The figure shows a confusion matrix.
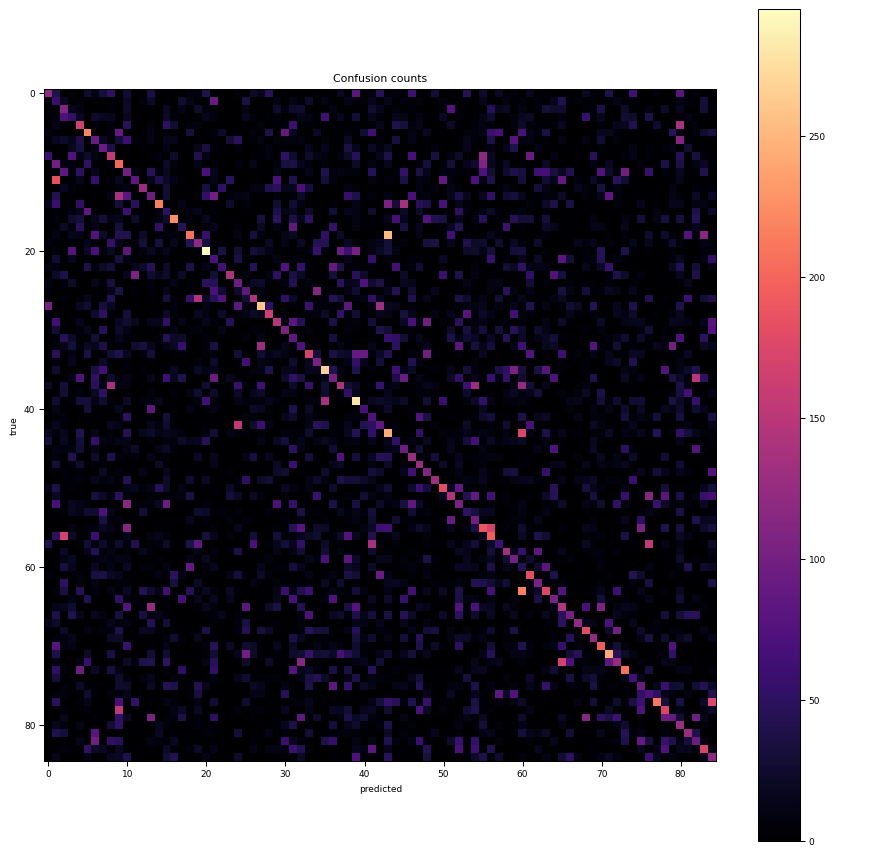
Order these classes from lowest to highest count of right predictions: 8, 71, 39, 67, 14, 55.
67, 8, 55, 14, 71, 39
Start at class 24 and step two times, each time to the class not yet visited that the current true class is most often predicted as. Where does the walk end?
13
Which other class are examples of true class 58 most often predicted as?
62
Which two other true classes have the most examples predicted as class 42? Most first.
27, 61
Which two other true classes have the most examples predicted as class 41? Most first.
57, 83
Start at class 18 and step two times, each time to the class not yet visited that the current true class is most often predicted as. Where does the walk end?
60
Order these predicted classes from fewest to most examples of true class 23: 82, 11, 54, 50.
54, 82, 50, 11
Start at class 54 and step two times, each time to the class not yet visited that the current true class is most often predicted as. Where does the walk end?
76
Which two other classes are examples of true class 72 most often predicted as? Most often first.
65, 32
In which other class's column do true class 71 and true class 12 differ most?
25
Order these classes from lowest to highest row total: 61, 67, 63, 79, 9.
67, 61, 9, 79, 63
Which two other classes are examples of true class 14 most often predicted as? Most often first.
45, 43
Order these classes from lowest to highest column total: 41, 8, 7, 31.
7, 8, 41, 31
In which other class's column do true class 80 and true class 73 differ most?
4
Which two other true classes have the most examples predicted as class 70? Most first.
65, 10
